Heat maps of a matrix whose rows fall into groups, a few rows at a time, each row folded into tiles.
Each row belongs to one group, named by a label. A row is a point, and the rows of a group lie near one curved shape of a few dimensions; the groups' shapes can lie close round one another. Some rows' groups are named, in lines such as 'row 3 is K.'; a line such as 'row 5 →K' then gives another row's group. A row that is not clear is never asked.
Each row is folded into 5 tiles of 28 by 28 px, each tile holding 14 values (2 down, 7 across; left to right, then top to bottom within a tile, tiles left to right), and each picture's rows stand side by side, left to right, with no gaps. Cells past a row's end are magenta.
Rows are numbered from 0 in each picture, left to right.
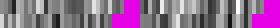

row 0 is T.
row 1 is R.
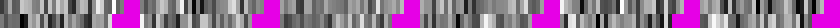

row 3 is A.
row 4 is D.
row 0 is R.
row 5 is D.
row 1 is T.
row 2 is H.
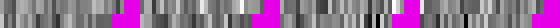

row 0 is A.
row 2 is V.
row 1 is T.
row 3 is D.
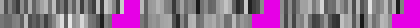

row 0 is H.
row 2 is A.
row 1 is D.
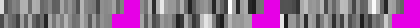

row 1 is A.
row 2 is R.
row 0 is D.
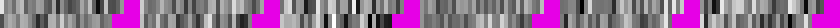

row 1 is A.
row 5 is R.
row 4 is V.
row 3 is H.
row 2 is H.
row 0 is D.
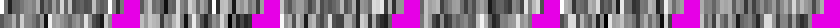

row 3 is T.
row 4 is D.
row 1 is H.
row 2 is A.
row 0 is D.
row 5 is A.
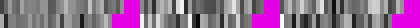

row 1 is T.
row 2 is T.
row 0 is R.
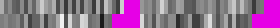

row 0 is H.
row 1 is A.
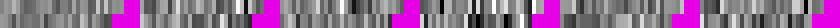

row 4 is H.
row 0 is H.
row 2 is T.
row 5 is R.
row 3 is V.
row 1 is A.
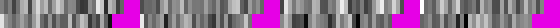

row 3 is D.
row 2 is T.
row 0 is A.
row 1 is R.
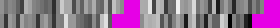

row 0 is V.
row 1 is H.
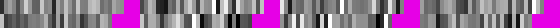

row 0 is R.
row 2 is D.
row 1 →H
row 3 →V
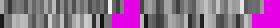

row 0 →D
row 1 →R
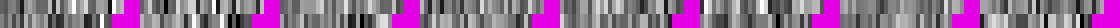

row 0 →V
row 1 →H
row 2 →R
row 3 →D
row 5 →T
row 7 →D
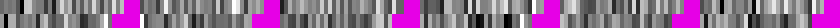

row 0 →V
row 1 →R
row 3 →V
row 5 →V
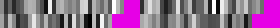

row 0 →V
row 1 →H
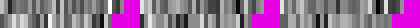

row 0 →D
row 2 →D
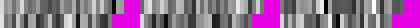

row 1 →T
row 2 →T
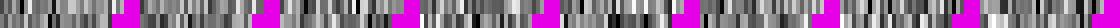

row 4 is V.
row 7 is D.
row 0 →V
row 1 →R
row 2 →H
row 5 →V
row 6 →A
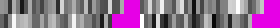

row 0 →D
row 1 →T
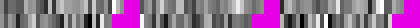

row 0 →V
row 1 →T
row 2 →R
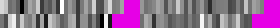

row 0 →D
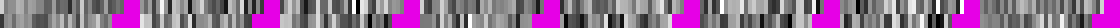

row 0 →D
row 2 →H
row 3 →D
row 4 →R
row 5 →R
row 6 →H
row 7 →H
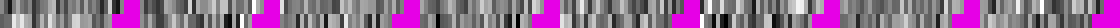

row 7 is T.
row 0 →D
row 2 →D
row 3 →V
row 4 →A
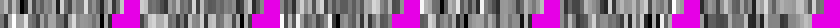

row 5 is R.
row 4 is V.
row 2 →T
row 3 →D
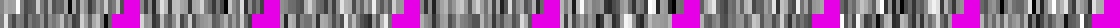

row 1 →A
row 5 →H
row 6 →T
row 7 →V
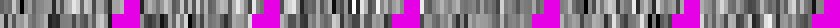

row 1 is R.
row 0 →V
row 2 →H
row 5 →A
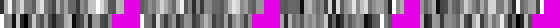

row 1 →T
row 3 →H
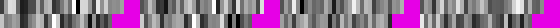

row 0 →H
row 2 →V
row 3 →T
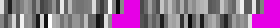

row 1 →R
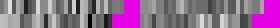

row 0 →H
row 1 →H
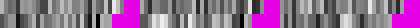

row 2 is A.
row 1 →D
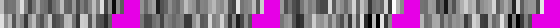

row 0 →A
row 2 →V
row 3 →H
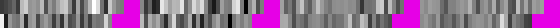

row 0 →R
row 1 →R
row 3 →H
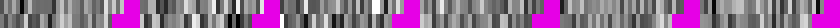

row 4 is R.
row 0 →V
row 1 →H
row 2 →R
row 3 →A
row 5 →A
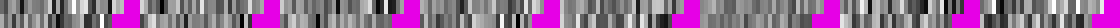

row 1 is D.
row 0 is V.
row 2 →D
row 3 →V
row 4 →A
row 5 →H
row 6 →A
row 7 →H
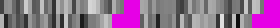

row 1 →V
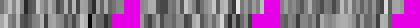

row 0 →H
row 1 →H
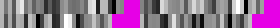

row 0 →A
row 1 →R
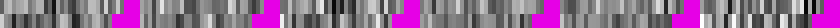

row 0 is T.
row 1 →A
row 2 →T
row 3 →T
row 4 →A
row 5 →A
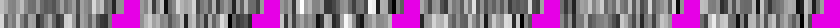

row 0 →A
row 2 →A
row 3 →D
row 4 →A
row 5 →D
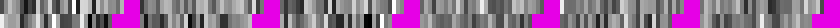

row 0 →H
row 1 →R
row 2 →V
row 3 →T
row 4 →D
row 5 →T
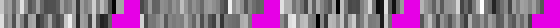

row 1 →R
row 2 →D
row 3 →T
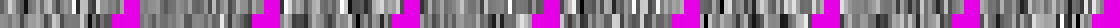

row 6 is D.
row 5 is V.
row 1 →H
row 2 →T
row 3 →R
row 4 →H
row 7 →V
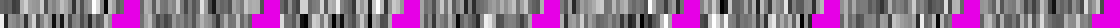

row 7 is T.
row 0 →R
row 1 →T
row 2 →R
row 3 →A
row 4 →R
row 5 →D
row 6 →V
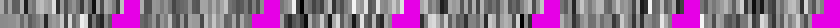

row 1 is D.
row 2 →H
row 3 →D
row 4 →A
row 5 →T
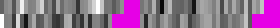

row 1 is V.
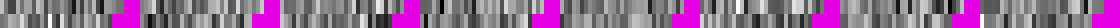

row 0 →T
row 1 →H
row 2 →A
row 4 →D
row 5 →T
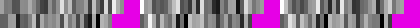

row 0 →V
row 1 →D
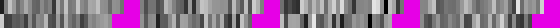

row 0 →R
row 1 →V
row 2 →R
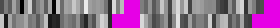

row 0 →V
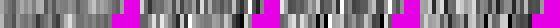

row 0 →A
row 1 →D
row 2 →D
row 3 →H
